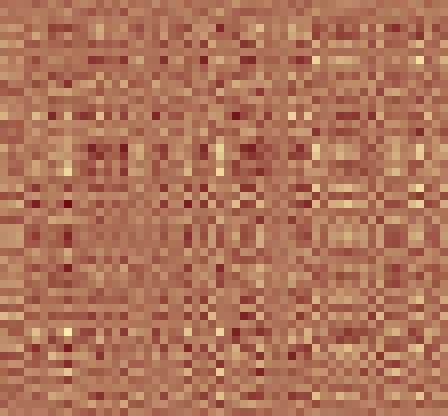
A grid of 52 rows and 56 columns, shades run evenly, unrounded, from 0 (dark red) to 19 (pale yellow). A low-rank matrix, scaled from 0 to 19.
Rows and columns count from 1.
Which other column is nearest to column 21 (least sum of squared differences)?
26
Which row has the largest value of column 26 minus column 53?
17
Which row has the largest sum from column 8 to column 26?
25
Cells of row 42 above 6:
44
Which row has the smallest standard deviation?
7
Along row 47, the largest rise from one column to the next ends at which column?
28
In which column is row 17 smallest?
53
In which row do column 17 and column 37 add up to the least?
45
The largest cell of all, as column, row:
9, 42
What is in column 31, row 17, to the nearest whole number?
12
